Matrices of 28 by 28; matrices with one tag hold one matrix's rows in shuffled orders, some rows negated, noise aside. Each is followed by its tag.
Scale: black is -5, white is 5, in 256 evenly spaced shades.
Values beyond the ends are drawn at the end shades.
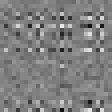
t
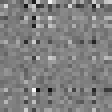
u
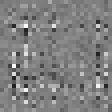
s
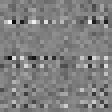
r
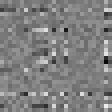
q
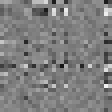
q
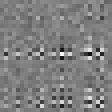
t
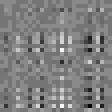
t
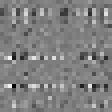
r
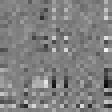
q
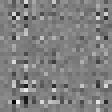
s
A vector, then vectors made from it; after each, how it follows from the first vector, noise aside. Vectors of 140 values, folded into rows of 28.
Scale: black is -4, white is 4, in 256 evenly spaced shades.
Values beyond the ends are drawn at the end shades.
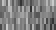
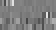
wrapped around, negated, partly zeroed.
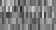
wrapped around, negated.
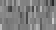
negated, partly zeroed.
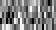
wrapped around, scaled up.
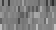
negated, partly zeroed.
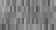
reversed, negated, shrunk.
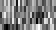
wrapped around, scaled up.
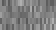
negated, shrunk.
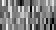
scaled up.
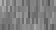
reversed, negated, shrunk.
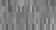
negated, shrunk.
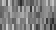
copied.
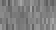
negated, shrunk.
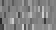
wrapped around, negated, partly zeroed.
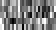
wrapped around, scaled up.
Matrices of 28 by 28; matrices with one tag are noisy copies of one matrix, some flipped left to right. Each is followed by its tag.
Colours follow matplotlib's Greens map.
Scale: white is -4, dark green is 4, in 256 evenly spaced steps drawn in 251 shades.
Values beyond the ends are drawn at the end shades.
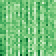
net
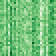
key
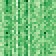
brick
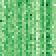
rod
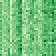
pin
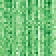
brick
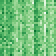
pin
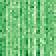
net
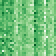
pin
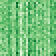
net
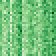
pin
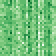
brick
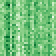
rod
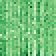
net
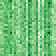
brick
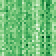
rod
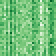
key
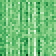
net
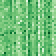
brick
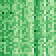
pin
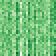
net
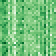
key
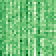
net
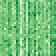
net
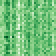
rod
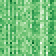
key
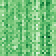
rod
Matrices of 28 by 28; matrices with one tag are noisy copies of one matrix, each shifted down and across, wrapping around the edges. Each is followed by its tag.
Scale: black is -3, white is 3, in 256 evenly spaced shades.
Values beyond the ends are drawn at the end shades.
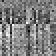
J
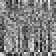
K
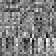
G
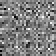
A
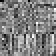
G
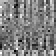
J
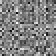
A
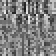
K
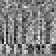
K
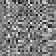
A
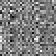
A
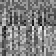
J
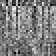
J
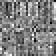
G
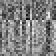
J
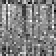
J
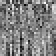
K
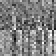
J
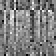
J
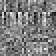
G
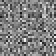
A
